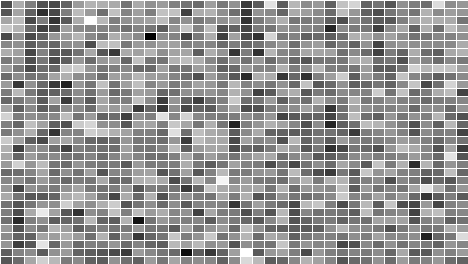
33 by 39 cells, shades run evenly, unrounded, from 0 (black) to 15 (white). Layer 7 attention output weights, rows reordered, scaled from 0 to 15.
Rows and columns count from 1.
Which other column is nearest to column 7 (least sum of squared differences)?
27
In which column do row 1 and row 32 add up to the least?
16
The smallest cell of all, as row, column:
5, 13
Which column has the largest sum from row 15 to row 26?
19
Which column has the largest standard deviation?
21
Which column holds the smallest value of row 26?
20
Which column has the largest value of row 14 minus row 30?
36
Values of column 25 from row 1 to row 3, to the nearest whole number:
11 10 7
